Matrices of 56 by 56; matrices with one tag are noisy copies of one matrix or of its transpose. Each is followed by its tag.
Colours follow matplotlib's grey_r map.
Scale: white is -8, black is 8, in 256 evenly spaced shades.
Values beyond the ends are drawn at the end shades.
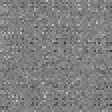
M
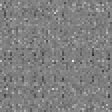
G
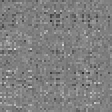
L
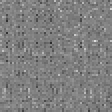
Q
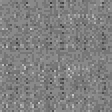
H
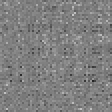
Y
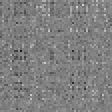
L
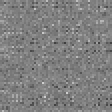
M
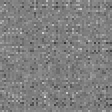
M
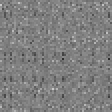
G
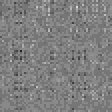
L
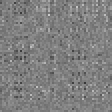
L
